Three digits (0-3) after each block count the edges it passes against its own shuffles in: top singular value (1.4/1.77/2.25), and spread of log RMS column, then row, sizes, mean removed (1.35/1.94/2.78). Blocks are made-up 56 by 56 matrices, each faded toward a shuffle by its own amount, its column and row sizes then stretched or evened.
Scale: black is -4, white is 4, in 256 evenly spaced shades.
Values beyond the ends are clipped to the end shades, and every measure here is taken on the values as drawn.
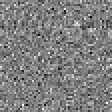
2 1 0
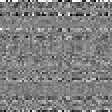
3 0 3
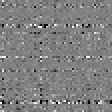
2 1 3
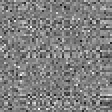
3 0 2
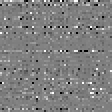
2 1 3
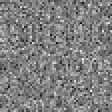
2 0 0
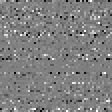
0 0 3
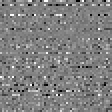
0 0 3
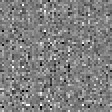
1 2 1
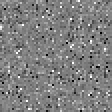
0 1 0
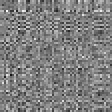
3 2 2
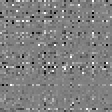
2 2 3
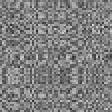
3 1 2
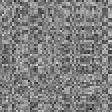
3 1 0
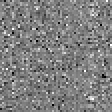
1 1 0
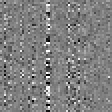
3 3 1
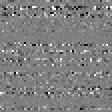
1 0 3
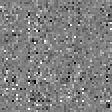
0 2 1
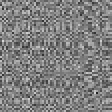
3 2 0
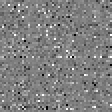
0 1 2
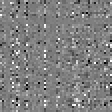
1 3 2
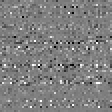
1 1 3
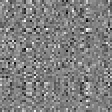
3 2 1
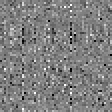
2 2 1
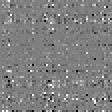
1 2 3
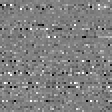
0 0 3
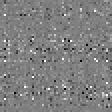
0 1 2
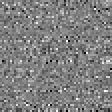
2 0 2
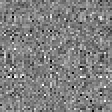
2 1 1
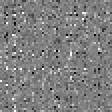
1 2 1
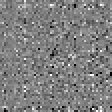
1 2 2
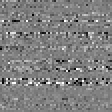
2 0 3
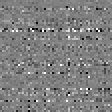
1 1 3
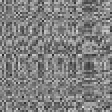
3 0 2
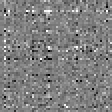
2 2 2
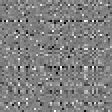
3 1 2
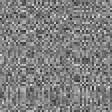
3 1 2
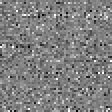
0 0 2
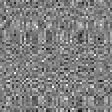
3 1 1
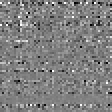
1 1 3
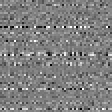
3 0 3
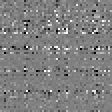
1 2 3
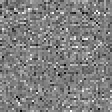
2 0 1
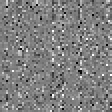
2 2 0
